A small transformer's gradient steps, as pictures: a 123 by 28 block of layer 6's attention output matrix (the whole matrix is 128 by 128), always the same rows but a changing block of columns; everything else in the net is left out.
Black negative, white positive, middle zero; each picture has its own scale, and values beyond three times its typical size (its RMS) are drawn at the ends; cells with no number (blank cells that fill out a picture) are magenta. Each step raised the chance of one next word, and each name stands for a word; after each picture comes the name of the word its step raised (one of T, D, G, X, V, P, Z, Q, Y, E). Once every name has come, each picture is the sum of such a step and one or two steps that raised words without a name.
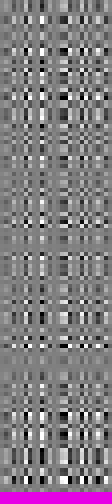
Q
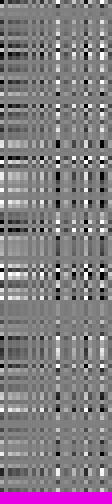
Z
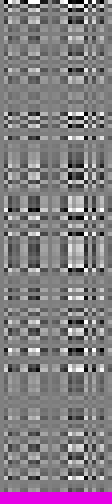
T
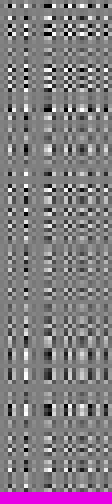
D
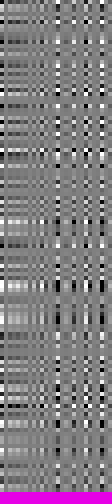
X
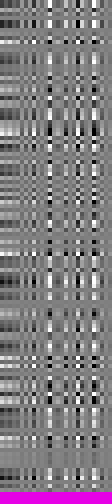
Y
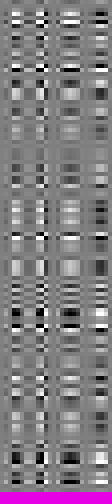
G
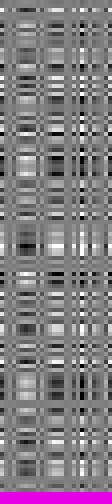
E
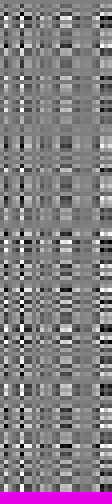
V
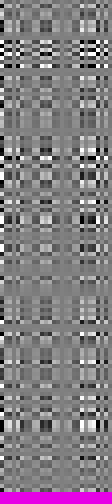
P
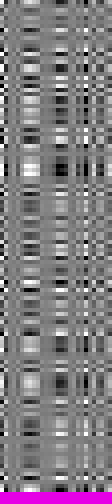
E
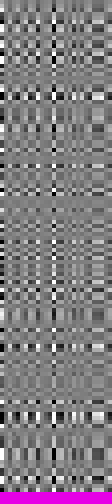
Q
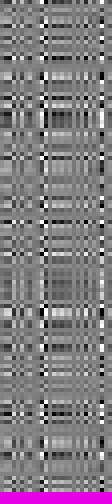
Y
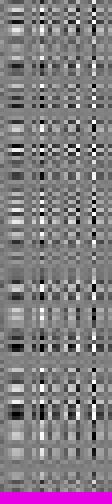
X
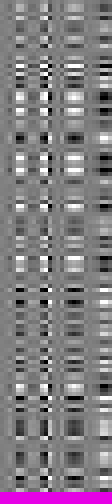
P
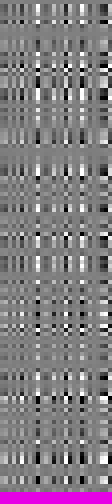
G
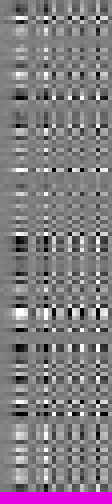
G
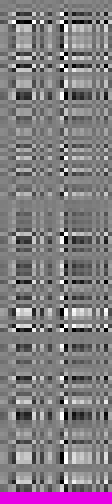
G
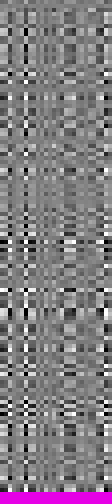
V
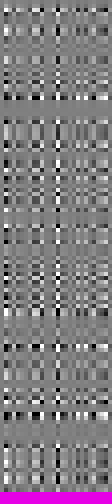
Q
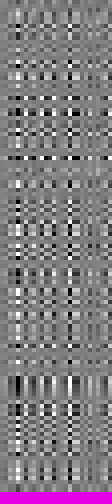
E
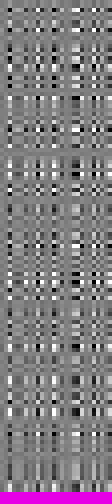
E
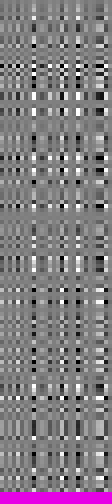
P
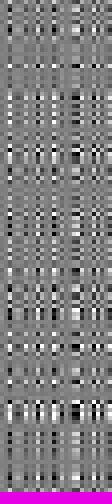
X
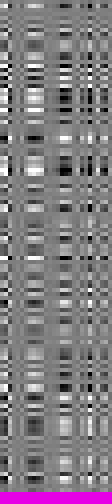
D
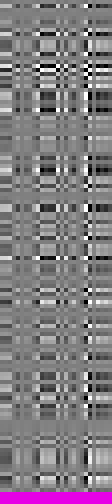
D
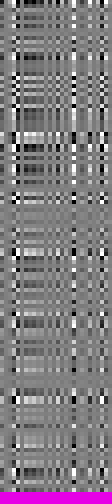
Y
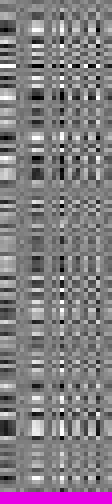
P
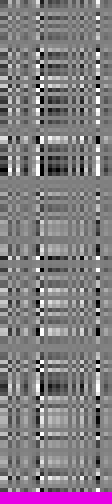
E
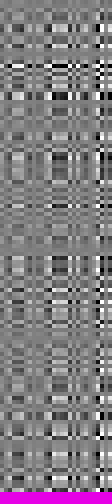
P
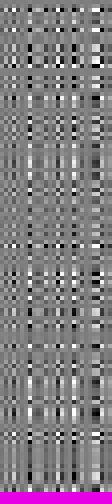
E
